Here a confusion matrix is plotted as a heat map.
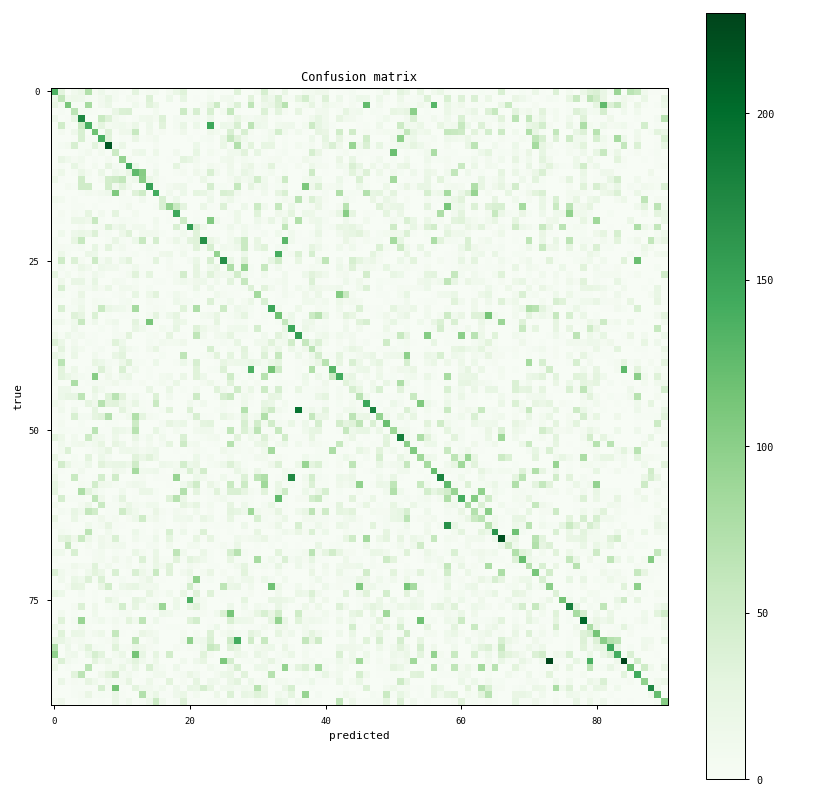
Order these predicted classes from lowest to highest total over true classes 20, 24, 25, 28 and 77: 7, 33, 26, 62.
7, 62, 26, 33
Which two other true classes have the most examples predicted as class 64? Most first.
33, 62
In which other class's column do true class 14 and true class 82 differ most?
37
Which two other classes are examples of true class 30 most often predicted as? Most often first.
42, 43
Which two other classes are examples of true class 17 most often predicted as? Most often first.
58, 69
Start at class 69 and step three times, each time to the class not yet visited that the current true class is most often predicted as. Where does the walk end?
50
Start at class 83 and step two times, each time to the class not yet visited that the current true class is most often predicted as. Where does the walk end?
13
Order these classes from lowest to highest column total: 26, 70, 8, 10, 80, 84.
84, 10, 8, 70, 80, 26
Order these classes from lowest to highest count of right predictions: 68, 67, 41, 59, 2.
67, 68, 59, 2, 41
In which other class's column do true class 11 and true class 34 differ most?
14
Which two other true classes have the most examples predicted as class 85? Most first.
0, 83
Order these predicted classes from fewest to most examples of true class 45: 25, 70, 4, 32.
70, 32, 25, 4
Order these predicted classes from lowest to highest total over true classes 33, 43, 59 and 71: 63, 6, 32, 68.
32, 68, 6, 63
